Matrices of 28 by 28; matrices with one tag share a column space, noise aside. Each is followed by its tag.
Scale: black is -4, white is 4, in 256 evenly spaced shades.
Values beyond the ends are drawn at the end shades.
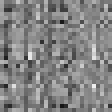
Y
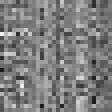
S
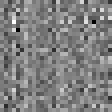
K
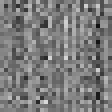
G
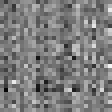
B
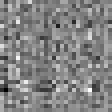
B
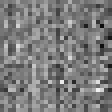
B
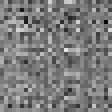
K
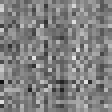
B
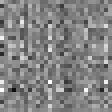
B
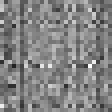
Y
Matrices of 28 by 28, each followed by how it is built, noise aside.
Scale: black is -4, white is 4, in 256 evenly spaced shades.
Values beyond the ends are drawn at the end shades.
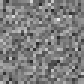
noise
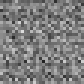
repeating columns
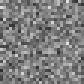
repeating rows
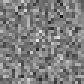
noise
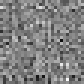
low rank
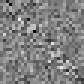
banded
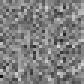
repeating rows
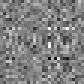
low rank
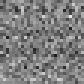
repeating columns
